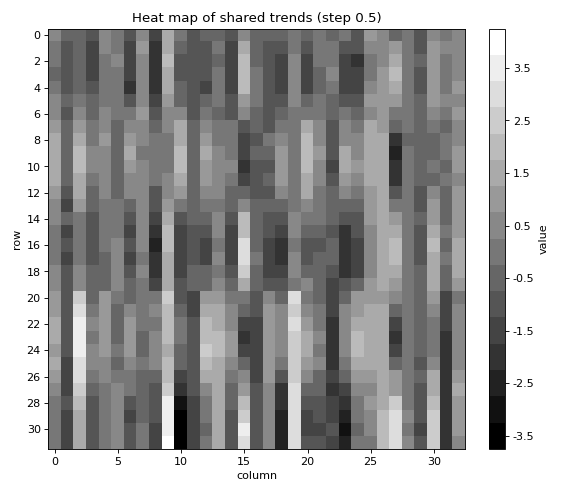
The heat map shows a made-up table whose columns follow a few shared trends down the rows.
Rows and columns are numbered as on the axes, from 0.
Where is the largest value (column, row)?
9, 31
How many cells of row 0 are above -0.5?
16
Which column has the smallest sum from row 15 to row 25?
22
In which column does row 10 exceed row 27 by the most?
10
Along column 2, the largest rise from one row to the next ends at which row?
20
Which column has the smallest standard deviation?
28
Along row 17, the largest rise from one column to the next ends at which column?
15
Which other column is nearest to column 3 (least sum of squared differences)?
14
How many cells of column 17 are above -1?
17
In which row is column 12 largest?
24
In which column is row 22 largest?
2
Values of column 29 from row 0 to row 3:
-1 -1 -0.5 -1
